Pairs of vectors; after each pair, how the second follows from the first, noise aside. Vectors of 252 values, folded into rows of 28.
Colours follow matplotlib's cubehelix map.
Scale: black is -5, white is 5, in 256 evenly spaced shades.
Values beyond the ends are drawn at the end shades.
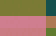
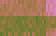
negated, shrunk.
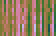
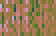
reversed, negated, partly zeroed.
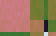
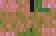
wrapped around, partly zeroed.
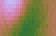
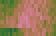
wrapped around, negated, shrunk.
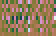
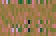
negated, partly zeroed.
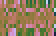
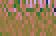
negated, partly zeroed.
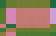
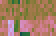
wrapped around, partly zeroed.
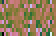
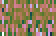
sign-scrambled.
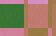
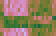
wrapped around, negated.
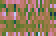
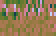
negated, partly zeroed.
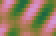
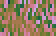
sign-scrambled.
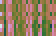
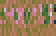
reversed, negated, partly zeroed.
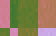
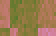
shrunk.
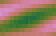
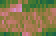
wrapped around, partly zeroed.
